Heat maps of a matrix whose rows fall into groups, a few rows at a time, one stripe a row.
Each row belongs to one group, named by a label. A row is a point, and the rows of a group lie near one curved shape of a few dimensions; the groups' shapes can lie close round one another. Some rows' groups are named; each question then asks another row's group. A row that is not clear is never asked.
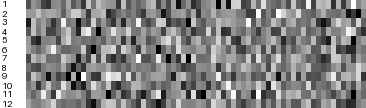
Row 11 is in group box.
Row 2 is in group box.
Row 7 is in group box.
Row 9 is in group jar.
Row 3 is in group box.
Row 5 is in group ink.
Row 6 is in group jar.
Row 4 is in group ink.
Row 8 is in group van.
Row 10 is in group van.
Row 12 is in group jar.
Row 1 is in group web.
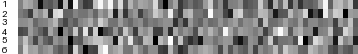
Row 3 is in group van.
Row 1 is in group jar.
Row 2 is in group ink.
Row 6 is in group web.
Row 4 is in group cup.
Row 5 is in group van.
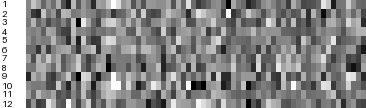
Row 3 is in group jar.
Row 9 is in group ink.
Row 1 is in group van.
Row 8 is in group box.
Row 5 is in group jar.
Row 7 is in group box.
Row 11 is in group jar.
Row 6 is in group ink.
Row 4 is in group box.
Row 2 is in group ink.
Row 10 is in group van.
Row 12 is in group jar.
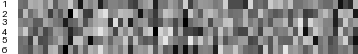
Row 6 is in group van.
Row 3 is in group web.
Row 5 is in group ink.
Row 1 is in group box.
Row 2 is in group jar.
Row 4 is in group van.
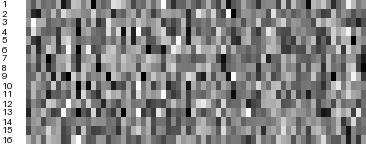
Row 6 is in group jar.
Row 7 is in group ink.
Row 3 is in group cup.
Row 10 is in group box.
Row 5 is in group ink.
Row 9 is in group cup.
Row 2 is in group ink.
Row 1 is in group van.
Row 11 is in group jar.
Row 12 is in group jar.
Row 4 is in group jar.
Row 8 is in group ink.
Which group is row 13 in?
box
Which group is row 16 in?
box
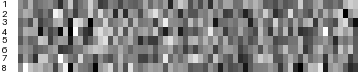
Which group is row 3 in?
ink
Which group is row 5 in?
jar
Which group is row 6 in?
van
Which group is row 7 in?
jar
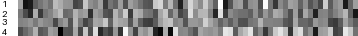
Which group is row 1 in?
ink
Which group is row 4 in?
cup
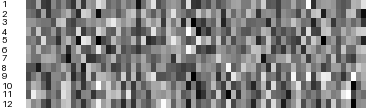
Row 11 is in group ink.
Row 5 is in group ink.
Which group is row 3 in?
van
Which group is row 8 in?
van
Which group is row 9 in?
web
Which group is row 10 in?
ink
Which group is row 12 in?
ink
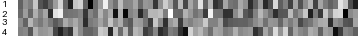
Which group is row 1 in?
ink
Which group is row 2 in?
ink
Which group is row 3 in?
jar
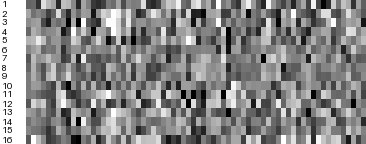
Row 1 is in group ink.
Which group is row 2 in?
van
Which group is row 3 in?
jar
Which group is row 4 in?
van
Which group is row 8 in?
jar
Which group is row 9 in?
jar
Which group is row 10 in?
cup
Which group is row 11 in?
van
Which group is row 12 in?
box
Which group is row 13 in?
van
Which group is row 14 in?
jar
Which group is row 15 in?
van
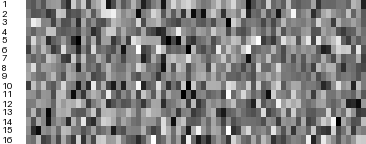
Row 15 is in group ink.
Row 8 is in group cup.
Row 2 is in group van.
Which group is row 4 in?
jar
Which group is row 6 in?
box
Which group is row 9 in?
jar
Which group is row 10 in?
box
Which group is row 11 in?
van
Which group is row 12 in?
box
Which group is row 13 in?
ink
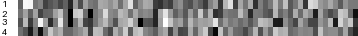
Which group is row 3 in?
jar
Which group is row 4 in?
ink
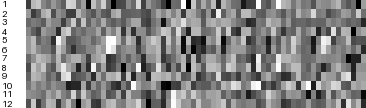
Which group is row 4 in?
ink
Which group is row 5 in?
van
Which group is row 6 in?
van
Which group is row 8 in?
box
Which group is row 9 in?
ink
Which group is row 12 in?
jar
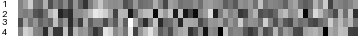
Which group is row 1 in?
jar
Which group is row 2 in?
van
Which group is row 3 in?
box
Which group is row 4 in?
cup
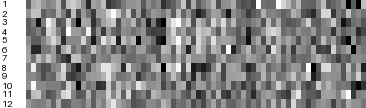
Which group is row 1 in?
box
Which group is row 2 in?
van
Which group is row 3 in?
jar
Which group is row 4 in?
jar
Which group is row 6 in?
ink
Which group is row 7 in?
box
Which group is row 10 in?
cup
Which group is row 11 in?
ink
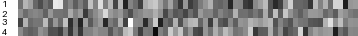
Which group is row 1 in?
ink
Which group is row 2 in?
van
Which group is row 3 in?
box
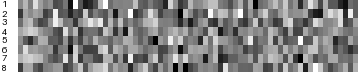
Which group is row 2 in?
box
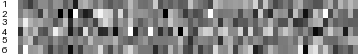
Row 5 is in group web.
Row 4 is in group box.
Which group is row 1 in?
van
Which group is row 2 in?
jar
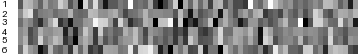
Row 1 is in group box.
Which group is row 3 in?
van
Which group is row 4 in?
van
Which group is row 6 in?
cup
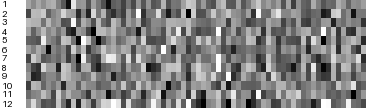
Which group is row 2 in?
box
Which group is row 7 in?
jar
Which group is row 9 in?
ink
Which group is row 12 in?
van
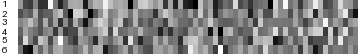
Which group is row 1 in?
van
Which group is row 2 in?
ink
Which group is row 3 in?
jar
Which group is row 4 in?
web
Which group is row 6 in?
ink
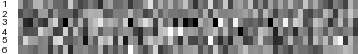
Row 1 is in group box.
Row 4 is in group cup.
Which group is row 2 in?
van
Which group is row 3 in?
van
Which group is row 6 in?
box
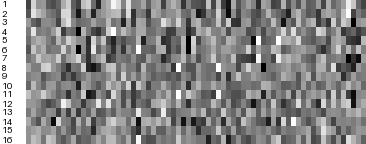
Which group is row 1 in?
ink
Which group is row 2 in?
ink
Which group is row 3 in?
ink
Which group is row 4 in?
web
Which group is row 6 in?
box
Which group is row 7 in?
box
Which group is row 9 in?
web
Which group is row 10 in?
jar
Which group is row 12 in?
ink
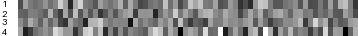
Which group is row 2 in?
cup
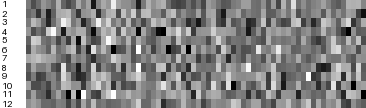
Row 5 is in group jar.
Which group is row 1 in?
van
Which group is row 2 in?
ink
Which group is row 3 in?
ink
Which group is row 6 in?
box
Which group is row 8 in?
box
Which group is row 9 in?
van
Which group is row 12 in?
cup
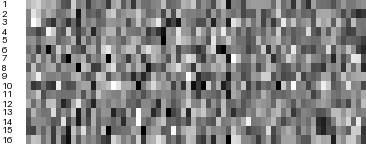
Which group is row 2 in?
cup
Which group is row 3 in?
cup
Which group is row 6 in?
ink
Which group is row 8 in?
jar
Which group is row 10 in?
van
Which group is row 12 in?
box
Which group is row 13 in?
box
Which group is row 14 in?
box
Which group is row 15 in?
cup
